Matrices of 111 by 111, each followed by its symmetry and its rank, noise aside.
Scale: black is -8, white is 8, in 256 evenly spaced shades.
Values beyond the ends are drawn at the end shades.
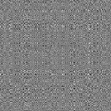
no symmetry, rank six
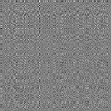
no symmetry, rank four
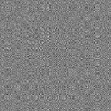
symmetric, rank six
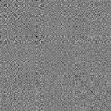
symmetric, rank six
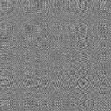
symmetric, rank five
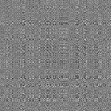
no symmetry, rank four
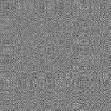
symmetric, rank five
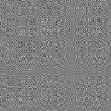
antisymmetric, rank six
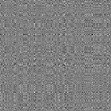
antisymmetric, rank four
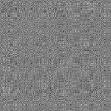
symmetric, rank six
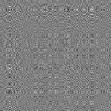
antisymmetric, rank four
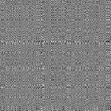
no symmetry, rank four
